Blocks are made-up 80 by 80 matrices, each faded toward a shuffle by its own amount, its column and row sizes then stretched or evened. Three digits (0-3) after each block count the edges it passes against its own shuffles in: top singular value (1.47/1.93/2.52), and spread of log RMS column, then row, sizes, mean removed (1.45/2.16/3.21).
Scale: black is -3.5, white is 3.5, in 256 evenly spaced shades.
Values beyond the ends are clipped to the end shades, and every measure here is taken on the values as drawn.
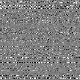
2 0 3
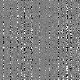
2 3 2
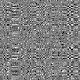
3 2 2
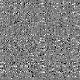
2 1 2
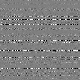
3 0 3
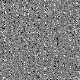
0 2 0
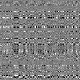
3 1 3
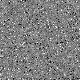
0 0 1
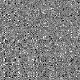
2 1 1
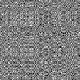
3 0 1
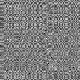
3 0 2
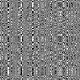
3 3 0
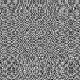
3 0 0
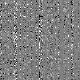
0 3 1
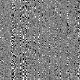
2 3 0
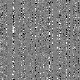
1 3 0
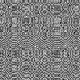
3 0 1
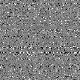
2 0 2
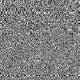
2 0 2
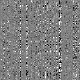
2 3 1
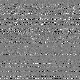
0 0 3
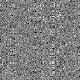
2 2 0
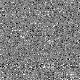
1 0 2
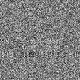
2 0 1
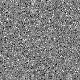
1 0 0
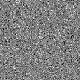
2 0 0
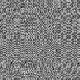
3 1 0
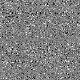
0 1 2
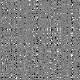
2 3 2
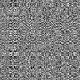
3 2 1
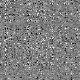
1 2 2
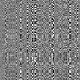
3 3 0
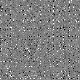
1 2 2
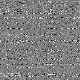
0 1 3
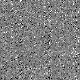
0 2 1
